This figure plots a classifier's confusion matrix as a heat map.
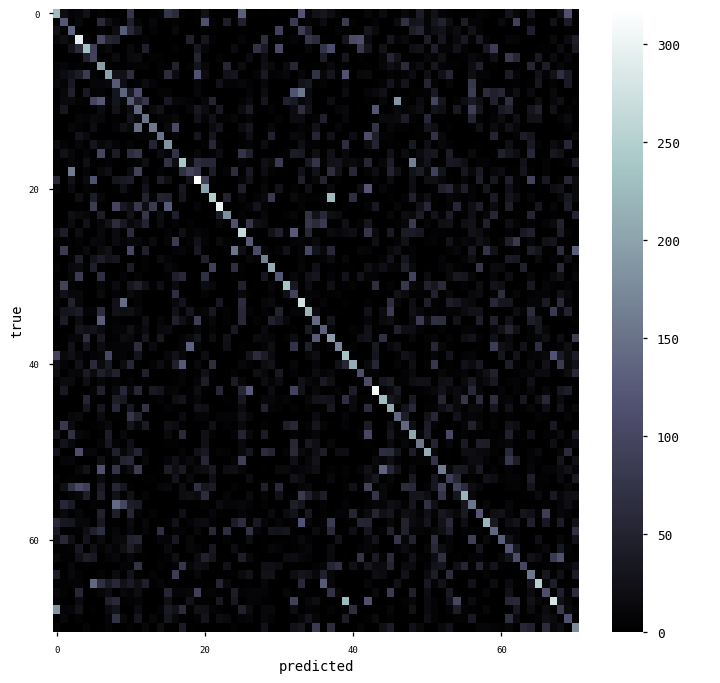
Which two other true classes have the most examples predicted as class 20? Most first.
1, 19
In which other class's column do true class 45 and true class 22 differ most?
15
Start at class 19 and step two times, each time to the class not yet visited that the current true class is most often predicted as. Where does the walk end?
61
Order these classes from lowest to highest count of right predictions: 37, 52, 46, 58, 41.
41, 46, 52, 37, 58
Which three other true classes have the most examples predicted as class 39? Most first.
67, 7, 1
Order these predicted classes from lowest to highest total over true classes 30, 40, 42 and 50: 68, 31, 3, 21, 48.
31, 21, 68, 48, 3
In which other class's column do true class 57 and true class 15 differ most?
66
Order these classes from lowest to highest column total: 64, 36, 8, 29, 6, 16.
29, 36, 16, 64, 8, 6
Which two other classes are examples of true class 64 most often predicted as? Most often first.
16, 53
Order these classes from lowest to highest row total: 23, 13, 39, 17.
13, 23, 39, 17
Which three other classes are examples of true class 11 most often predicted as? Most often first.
43, 56, 33
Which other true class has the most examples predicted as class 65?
38
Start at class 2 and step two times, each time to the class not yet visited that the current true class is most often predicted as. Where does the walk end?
33
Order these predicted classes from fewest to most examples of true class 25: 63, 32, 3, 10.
3, 63, 10, 32
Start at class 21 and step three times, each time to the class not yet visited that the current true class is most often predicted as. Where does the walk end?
6
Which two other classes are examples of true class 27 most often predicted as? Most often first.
24, 70
